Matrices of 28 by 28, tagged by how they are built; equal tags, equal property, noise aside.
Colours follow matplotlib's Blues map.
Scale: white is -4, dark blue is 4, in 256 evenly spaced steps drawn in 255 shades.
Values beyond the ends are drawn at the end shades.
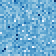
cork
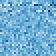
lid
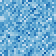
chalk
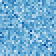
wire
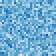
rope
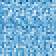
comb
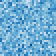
rope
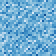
chalk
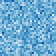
rope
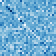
wire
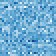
lid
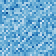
chalk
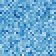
chalk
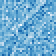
chalk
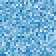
rope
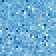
cork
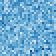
rope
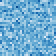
rope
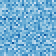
comb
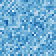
chalk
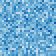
rope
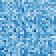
comb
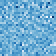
lid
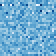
lid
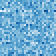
lid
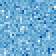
cork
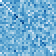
wire
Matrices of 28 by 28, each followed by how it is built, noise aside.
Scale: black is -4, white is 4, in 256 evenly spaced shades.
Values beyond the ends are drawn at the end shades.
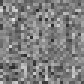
low rank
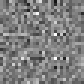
low rank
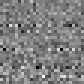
uneven rows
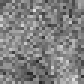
smooth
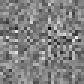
low rank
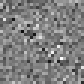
block diagonal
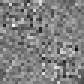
block diagonal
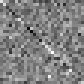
diagonal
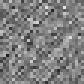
Hankel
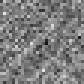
Hankel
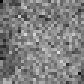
smooth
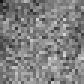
smooth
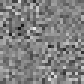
block diagonal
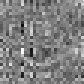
low rank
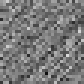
Hankel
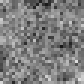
smooth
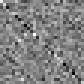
diagonal
